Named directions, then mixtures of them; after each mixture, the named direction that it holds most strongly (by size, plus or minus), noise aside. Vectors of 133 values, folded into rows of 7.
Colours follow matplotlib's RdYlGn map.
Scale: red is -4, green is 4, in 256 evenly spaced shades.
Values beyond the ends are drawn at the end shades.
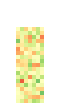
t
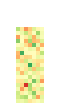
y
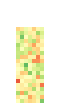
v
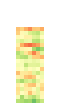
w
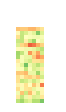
w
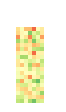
t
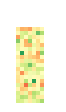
y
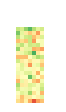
w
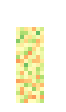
v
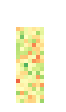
v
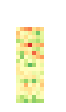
w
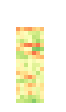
w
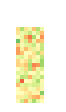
t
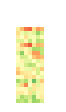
w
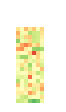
w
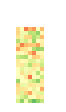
w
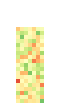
v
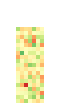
y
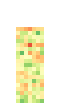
w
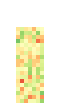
t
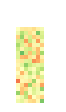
v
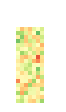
v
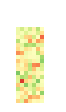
t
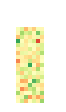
t
